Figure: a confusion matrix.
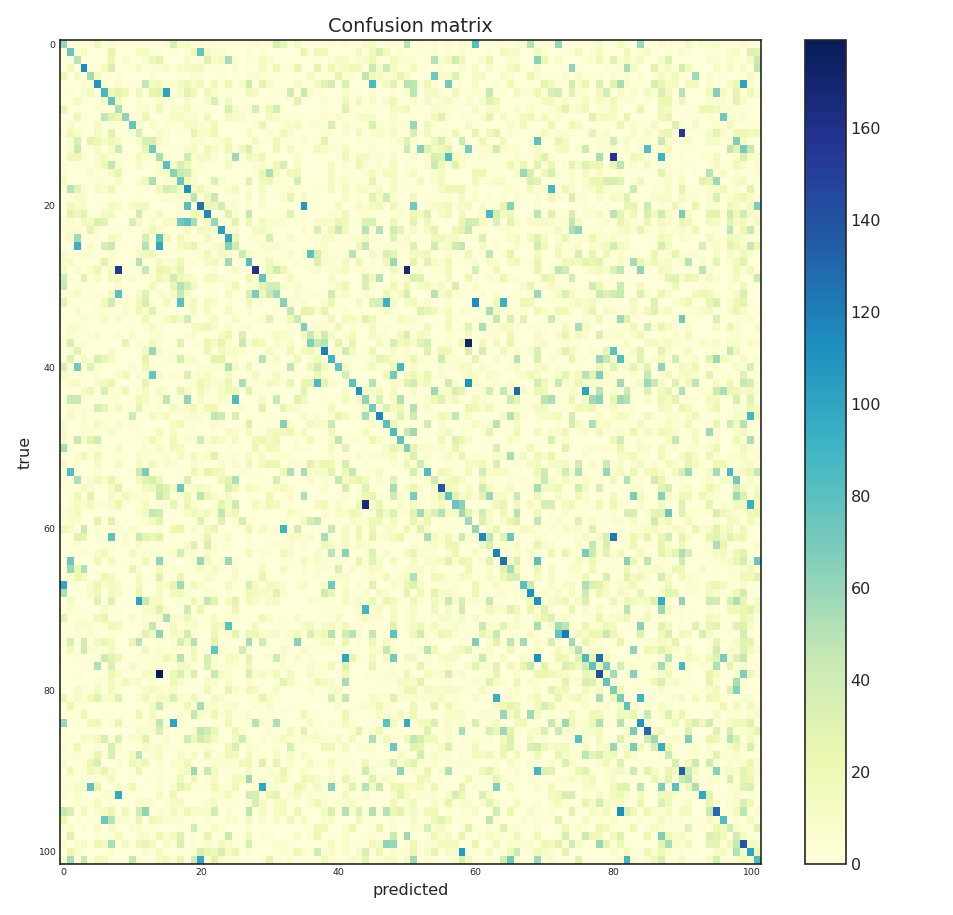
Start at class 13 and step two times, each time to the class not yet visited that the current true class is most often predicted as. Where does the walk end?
83
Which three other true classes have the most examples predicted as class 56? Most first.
14, 5, 90
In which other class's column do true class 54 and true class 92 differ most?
29
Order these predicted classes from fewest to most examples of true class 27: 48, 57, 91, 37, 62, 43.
57, 62, 43, 37, 91, 48
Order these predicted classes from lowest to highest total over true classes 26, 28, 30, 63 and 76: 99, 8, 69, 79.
79, 99, 69, 8
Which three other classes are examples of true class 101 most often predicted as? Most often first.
20, 82, 65
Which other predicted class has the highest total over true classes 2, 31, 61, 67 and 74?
80
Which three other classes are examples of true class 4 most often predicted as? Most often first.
54, 92, 44
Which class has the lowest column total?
9
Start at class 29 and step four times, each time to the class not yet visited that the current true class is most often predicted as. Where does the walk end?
88
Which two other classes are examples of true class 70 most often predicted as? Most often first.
44, 87
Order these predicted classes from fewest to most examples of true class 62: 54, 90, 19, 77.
54, 90, 19, 77
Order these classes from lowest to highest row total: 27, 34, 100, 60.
34, 60, 100, 27
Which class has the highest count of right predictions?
28
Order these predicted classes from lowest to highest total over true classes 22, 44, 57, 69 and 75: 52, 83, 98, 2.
52, 2, 83, 98
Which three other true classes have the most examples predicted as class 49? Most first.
40, 90, 44
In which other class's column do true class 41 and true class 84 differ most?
16
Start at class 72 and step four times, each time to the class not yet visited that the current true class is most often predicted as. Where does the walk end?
98
